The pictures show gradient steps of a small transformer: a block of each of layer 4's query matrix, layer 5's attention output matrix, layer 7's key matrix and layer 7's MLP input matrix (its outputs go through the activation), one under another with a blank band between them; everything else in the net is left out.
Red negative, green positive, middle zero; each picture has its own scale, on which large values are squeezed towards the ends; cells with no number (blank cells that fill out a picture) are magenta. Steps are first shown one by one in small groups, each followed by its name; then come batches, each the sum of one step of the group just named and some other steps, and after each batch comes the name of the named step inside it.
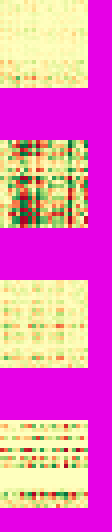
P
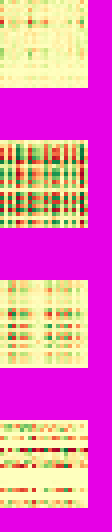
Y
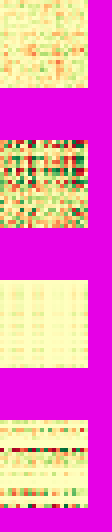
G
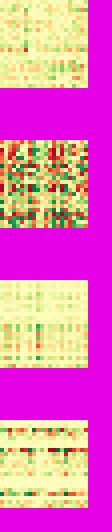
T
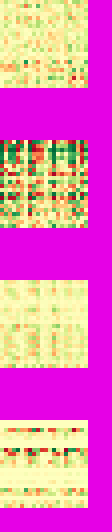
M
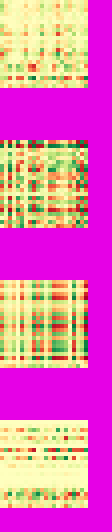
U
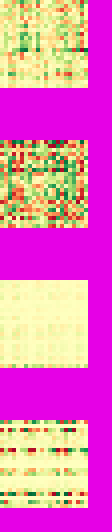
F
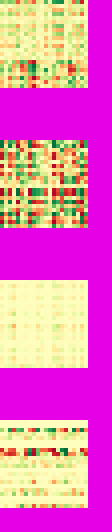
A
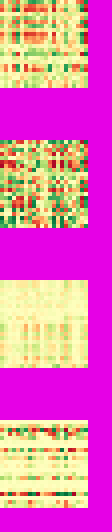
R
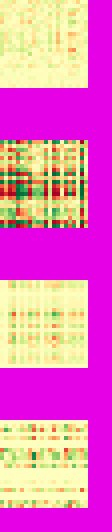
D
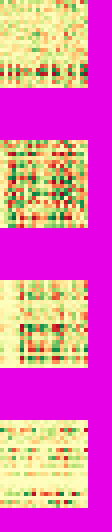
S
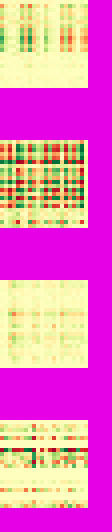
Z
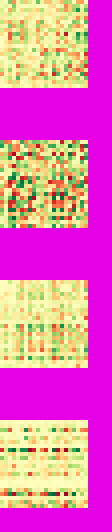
S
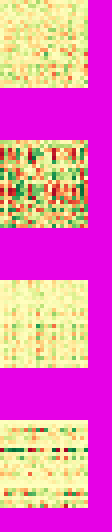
D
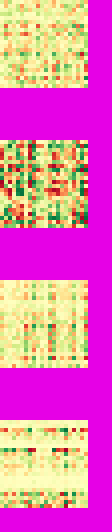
U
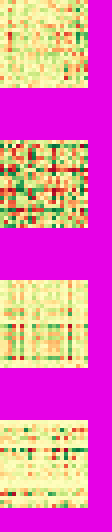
D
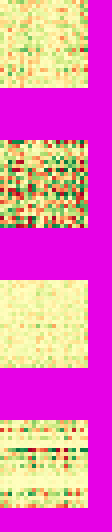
F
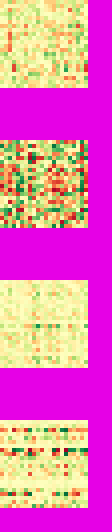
M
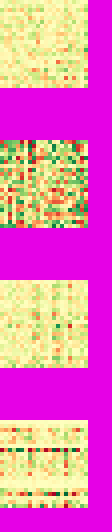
M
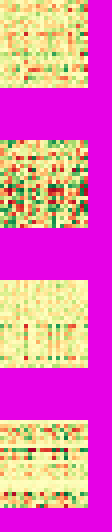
R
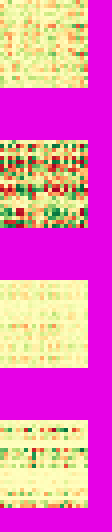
D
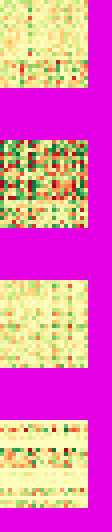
M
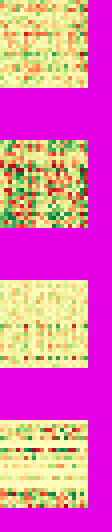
R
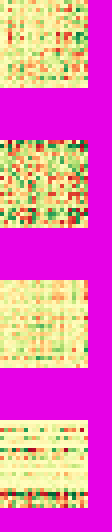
U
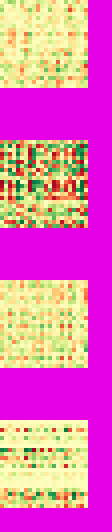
U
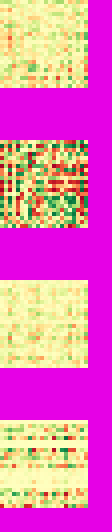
A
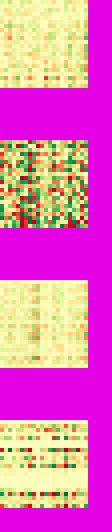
P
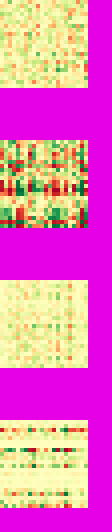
D
